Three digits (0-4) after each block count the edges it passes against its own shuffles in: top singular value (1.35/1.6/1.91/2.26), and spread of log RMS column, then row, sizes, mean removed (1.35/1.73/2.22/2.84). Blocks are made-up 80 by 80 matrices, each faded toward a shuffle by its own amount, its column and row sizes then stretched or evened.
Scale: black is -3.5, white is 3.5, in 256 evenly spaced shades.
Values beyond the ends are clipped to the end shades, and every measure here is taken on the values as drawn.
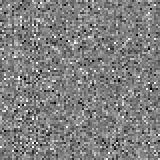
2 1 1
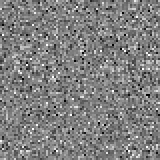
3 1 1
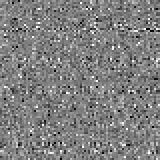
3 1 3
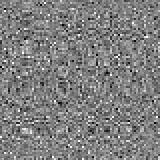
4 1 1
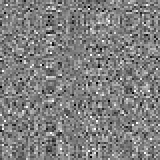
4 2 0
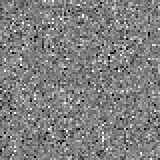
1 2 0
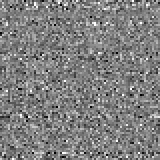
1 1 4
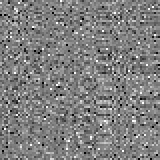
4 0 0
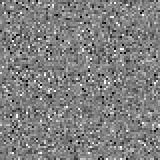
1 1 1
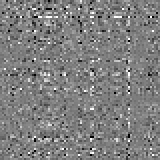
4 3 4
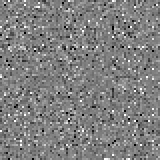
0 2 2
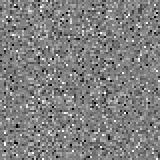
3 1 0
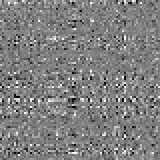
4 3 4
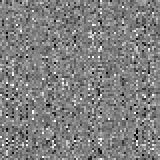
3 4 1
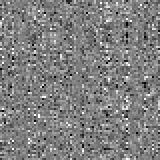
3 4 0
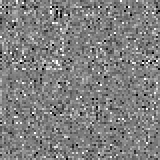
2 2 2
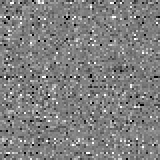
0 2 3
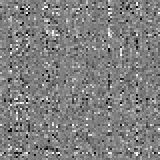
3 4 3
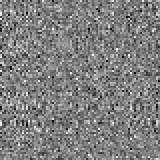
4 3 1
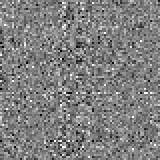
3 3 1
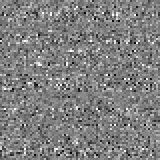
0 0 4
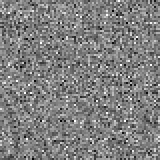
0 1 2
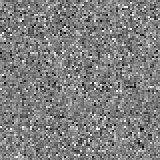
0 0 2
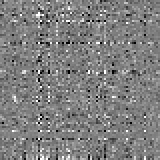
4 4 4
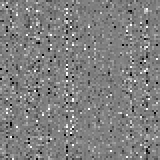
1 4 0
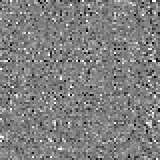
3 2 3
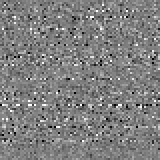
0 1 4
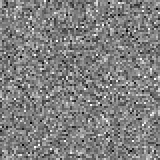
2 0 0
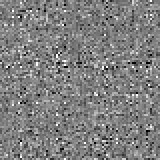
1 3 3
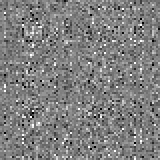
2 4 2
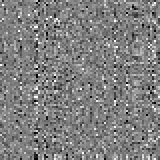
4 4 0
